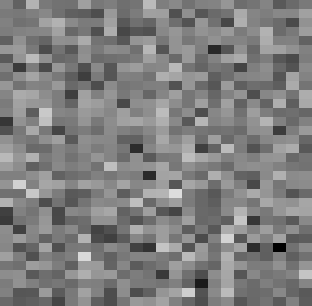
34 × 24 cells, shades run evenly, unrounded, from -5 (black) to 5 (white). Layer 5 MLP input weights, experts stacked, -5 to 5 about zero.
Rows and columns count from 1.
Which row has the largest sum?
21
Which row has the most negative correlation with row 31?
9
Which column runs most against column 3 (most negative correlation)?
6
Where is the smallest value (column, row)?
22, 28
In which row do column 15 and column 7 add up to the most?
29
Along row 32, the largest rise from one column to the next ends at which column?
17
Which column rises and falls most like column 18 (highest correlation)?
7
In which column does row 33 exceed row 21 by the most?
14
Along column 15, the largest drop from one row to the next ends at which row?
34
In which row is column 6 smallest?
11
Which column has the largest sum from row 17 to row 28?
13
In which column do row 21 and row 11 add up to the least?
20
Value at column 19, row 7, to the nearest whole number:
2
